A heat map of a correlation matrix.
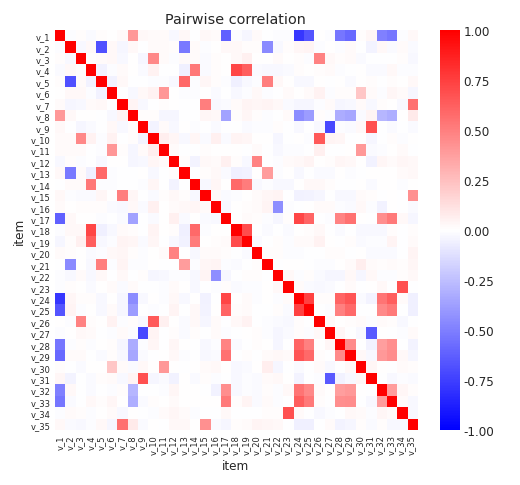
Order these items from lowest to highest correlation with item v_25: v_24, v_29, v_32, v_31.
v_31, v_32, v_29, v_24
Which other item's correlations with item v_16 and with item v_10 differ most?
v_26
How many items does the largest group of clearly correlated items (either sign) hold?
9
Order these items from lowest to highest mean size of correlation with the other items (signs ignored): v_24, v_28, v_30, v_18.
v_30, v_18, v_28, v_24
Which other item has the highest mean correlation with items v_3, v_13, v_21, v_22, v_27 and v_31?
v_5
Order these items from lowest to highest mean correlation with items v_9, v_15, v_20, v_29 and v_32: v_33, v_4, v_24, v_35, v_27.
v_27, v_4, v_35, v_33, v_24
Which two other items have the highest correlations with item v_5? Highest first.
v_13, v_21
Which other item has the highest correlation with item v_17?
v_24
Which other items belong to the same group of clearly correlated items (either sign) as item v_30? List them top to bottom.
v_6, v_11
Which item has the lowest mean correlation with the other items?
v_1
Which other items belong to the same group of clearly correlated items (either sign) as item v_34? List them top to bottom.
v_23
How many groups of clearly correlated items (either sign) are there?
10
